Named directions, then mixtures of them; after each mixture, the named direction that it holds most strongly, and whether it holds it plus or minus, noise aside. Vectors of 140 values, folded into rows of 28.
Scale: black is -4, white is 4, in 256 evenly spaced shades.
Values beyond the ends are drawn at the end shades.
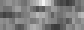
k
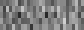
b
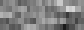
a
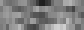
k, minus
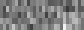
b, plus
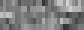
a, plus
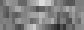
k, plus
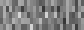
b, minus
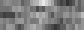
k, plus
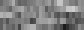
a, plus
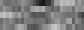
k, minus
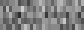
b, plus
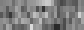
k, plus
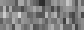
b, minus
